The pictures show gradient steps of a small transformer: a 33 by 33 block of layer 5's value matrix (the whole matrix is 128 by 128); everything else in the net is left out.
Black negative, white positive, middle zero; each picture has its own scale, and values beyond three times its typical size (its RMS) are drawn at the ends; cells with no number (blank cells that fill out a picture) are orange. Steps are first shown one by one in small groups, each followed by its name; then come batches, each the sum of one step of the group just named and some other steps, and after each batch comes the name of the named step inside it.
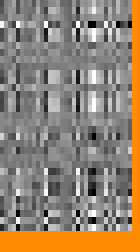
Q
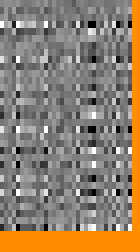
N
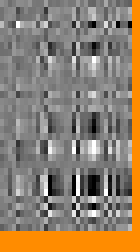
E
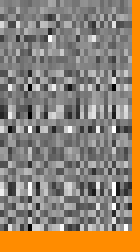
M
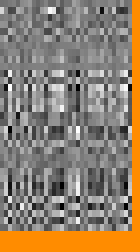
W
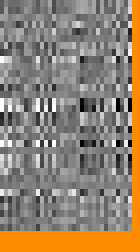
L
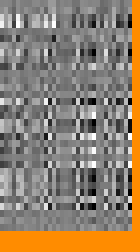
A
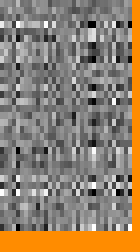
N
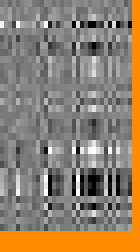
E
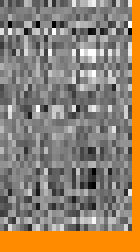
M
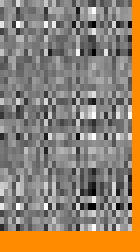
A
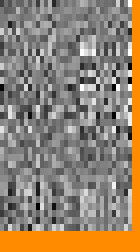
M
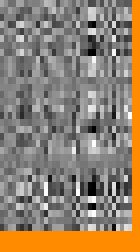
E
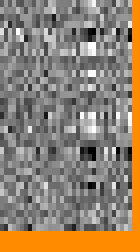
M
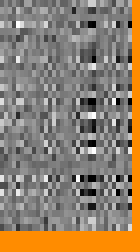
N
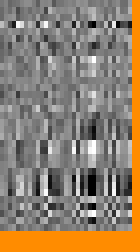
E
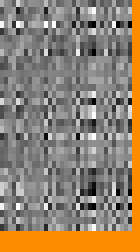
A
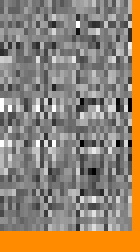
L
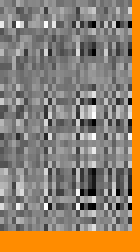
A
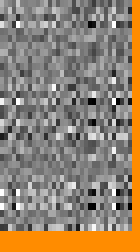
M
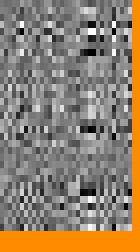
W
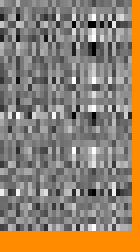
M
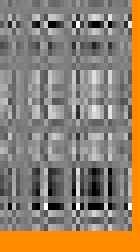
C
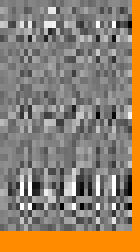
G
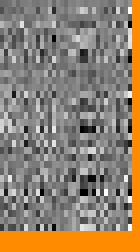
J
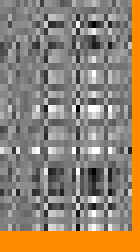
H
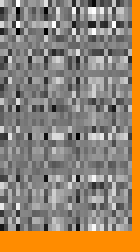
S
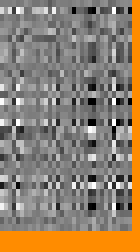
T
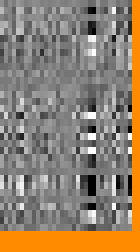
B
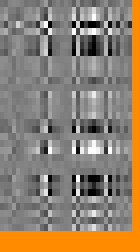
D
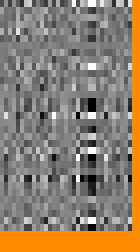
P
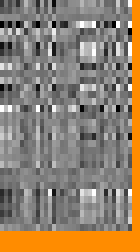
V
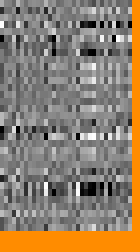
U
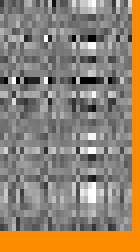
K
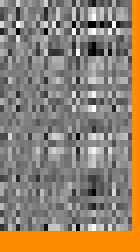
S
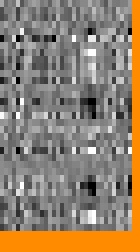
B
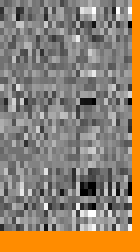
J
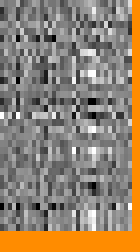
H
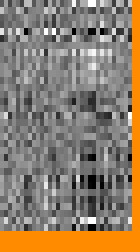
P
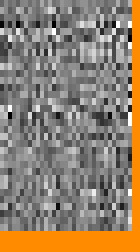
V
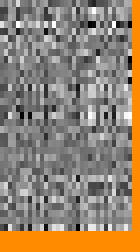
S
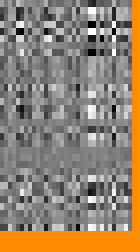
S
